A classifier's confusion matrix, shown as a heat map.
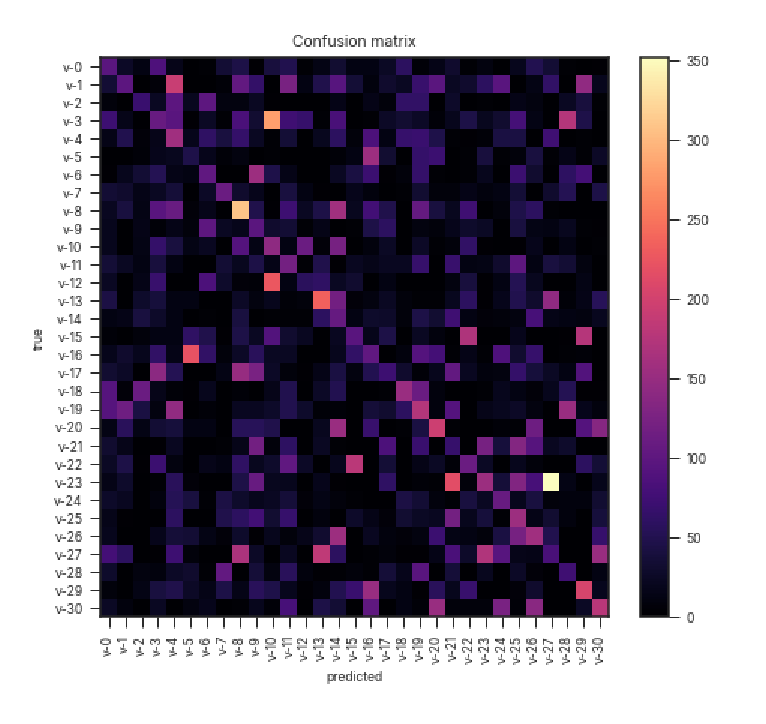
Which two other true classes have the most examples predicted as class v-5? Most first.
v-16, v-15
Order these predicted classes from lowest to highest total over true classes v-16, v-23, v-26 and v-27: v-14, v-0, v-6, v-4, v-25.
v-6, v-0, v-4, v-14, v-25
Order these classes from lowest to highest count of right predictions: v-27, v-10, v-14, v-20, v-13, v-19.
v-27, v-14, v-10, v-19, v-20, v-13
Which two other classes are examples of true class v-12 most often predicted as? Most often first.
v-10, v-6
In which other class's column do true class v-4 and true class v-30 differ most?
v-26
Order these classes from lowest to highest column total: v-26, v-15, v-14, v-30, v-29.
v-15, v-30, v-29, v-26, v-14
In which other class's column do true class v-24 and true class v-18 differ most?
v-2
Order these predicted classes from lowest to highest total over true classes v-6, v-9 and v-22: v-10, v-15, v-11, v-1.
v-1, v-10, v-11, v-15
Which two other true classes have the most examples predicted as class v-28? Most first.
v-3, v-19
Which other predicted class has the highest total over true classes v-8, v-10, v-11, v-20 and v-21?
v-14
